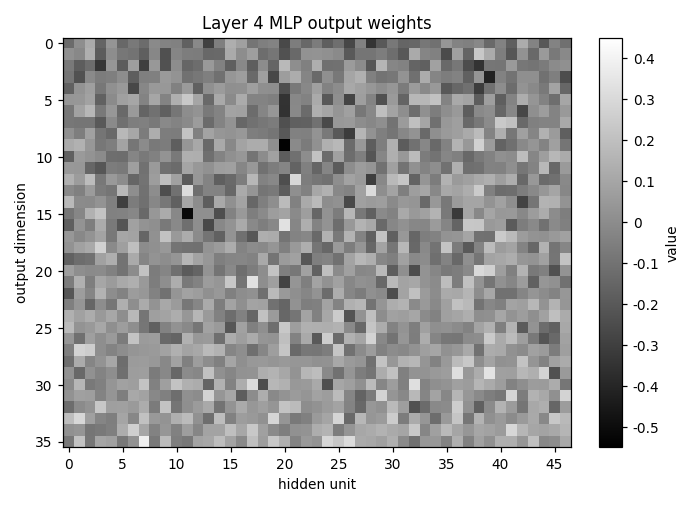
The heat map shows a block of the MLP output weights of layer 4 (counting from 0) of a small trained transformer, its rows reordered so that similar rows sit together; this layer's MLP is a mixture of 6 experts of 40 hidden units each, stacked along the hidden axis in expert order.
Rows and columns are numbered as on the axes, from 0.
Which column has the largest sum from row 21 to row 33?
36
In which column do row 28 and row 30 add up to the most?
32
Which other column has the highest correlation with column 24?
18
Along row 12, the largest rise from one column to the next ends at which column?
21
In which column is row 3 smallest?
39
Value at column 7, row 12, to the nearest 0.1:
-0.1
